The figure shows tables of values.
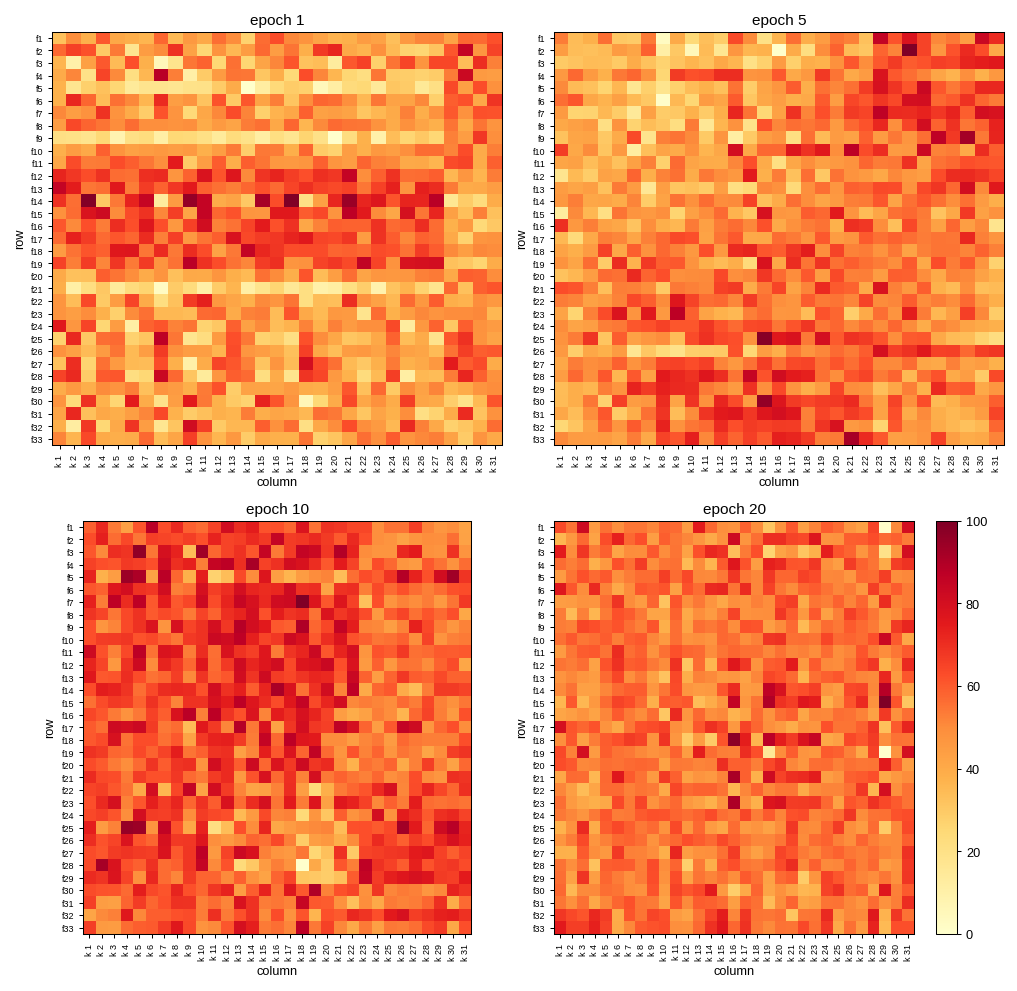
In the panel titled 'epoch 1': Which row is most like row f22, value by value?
f32
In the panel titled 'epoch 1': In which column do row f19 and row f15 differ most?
k 10
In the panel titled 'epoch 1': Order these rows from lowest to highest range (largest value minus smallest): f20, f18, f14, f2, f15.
f20, f18, f15, f2, f14
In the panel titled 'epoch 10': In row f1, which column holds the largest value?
k 6
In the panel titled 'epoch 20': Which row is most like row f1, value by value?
f19
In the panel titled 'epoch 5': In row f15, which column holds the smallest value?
k 1
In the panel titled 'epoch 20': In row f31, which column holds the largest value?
k 31
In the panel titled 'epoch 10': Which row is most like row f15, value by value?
f10
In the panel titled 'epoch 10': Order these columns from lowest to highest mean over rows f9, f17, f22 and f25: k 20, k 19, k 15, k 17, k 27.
k 19, k 20, k 17, k 15, k 27
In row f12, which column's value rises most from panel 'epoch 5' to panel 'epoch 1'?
k 1
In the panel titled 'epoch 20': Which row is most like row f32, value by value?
f33
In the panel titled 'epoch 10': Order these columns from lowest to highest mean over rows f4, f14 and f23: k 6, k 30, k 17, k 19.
k 30, k 6, k 19, k 17
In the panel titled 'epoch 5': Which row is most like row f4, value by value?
f21
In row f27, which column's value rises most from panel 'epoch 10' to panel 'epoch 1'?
k 19
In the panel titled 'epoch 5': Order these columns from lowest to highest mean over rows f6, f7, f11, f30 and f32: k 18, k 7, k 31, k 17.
k 7, k 18, k 17, k 31
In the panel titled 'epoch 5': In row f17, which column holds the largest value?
k 29
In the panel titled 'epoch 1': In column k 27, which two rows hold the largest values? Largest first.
f14, f19
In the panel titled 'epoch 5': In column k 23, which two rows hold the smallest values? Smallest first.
f32, f29
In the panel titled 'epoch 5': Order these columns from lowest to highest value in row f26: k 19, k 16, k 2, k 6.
k 6, k 2, k 16, k 19
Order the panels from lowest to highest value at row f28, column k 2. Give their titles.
epoch 20, epoch 5, epoch 1, epoch 10
